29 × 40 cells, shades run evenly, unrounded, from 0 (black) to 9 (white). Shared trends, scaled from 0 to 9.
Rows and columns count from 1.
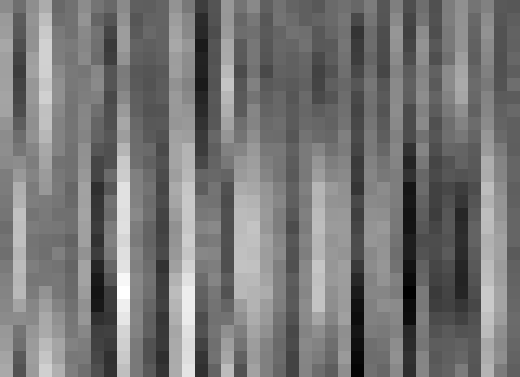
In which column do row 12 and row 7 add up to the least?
16
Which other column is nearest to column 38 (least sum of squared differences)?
20
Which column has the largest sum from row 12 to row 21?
10
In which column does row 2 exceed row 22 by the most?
36
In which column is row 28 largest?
15
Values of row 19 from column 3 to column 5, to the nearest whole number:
4 4 4
